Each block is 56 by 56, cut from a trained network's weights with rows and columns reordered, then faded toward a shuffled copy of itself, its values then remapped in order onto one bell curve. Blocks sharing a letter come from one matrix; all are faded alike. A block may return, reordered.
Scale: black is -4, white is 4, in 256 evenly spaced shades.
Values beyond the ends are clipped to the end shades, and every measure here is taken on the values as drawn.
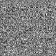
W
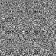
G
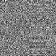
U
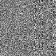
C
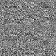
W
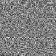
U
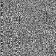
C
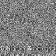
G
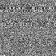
U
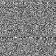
U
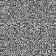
W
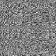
U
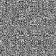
W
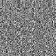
C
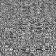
U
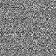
G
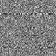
G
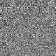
U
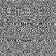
G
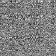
W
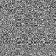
W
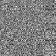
G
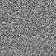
U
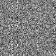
C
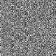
C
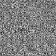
W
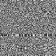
U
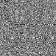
U
